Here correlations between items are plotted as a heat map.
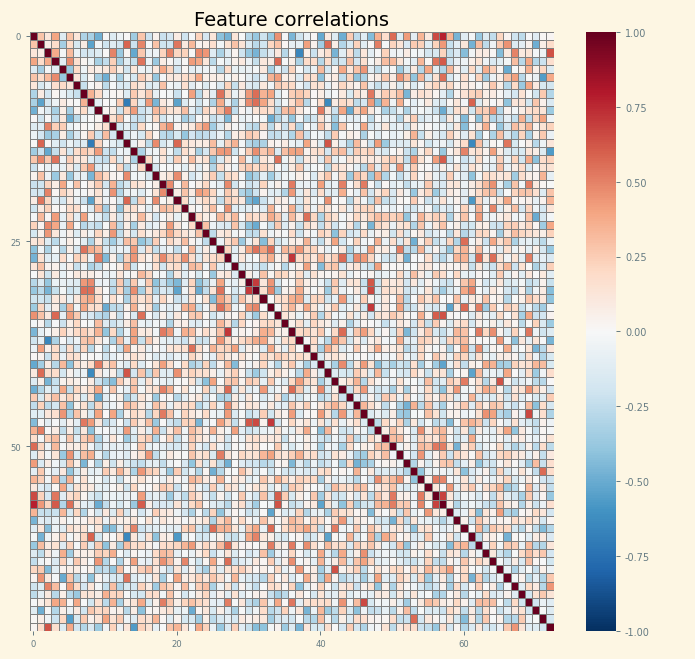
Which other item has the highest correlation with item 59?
43
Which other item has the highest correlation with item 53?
71
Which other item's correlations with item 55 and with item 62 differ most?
58
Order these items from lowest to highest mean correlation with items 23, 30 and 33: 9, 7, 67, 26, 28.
9, 28, 67, 7, 26
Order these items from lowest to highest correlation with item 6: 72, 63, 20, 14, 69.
72, 20, 63, 14, 69
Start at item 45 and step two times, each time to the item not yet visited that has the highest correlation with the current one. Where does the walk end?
36
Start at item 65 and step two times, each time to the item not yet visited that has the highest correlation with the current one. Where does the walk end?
60
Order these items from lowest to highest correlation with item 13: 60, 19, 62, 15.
19, 15, 60, 62
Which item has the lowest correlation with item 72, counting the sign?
14
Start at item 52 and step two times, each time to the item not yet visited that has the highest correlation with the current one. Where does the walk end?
57
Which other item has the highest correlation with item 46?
69
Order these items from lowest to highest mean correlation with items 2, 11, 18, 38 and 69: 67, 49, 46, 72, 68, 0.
0, 68, 49, 72, 67, 46
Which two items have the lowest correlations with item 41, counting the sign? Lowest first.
8, 61
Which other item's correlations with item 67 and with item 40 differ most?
5
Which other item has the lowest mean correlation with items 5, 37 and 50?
40
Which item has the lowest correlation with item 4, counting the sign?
66
